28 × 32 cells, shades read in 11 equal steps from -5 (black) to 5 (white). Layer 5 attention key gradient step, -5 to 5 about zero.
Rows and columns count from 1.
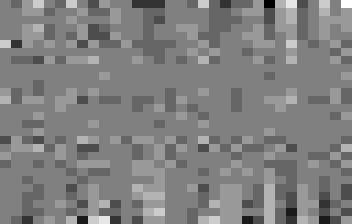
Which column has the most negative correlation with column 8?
20
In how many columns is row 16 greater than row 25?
7
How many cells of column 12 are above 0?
1
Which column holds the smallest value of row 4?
9
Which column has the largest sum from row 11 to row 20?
6
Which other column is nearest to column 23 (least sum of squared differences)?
11
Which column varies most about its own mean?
27
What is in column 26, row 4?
1
